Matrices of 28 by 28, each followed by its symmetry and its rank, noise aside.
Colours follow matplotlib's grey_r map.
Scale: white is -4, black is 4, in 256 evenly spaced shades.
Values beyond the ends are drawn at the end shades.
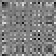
symmetric, rank two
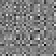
symmetric, rank three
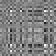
symmetric, rank one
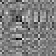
symmetric, rank two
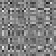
antisymmetric, rank two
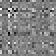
no symmetry, rank two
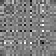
symmetric, rank two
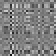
no symmetry, rank two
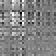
no symmetry, rank two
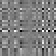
no symmetry, rank one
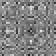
symmetric, rank three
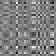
no symmetry, rank one
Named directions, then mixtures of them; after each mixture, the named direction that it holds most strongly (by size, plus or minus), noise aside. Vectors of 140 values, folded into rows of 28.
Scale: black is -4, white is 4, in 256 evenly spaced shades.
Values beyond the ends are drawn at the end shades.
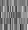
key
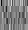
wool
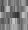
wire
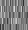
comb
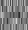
comb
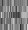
key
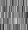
comb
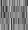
wool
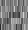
comb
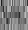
wool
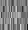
key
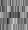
wire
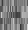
key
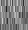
comb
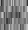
wool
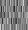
comb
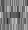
wire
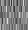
comb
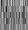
wool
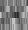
wire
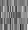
key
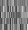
key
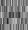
comb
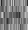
wool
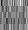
wool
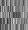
comb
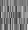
key
